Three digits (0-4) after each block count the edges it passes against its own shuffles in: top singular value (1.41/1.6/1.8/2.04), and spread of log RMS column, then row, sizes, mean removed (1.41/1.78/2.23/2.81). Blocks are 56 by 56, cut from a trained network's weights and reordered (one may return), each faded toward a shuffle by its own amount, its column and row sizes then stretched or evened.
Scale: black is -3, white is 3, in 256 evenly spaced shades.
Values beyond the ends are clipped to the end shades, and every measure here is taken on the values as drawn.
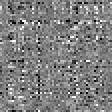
3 3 4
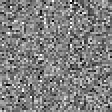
1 1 0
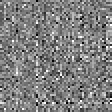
2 3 1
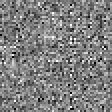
1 2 1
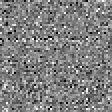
0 1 3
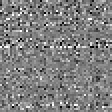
0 2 4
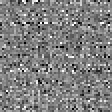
1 2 4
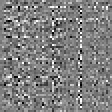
4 4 3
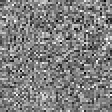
2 0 1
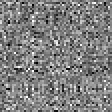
2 2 2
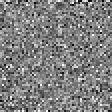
0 1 2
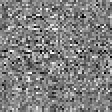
2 1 3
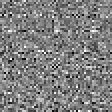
2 1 3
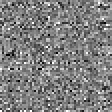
2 1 3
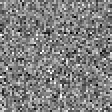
1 0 1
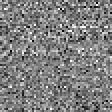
1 1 2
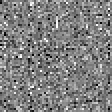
0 3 1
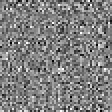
3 1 2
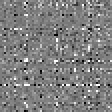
1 3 4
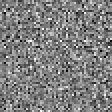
2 1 1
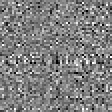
3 3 3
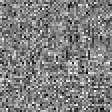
2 1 1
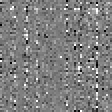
1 4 0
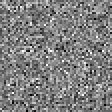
1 0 0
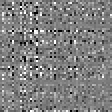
3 4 4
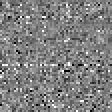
0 2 3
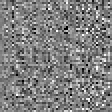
3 4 0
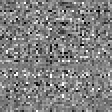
0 2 4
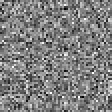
3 2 0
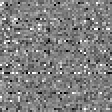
0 1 3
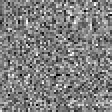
1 1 0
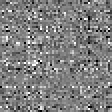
1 3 4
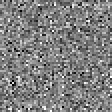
0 0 1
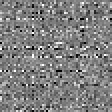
2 2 4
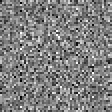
3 2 0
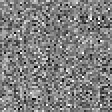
2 2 0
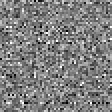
1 0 2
